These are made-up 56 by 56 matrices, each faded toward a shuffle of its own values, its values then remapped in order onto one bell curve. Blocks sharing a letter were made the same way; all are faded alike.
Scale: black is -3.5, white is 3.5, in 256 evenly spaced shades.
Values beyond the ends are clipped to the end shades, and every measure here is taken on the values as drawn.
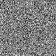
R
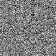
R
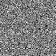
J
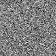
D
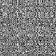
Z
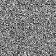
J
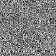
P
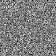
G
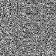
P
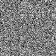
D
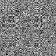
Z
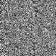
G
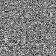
J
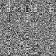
P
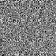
P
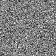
D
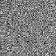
Z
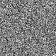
D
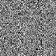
G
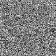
R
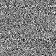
J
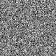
D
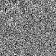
G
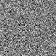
R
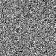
R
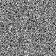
D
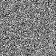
J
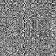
Z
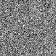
R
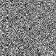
G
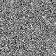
J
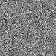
D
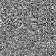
Z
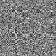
Z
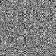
Z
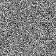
G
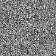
G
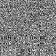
P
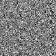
G
